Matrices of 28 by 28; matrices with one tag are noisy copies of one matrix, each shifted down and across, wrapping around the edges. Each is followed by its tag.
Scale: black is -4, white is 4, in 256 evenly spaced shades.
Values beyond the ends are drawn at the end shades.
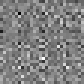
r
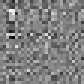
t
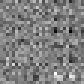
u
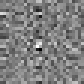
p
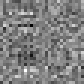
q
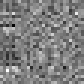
q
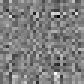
t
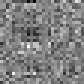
q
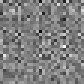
r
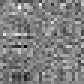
q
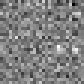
u
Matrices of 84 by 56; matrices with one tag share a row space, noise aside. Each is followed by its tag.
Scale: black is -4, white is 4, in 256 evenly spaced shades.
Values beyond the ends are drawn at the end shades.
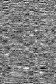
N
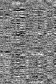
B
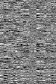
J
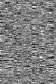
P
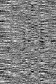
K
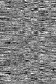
K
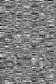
P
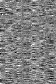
P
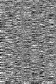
P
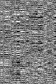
B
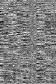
J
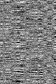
B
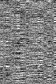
B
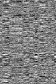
N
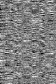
P
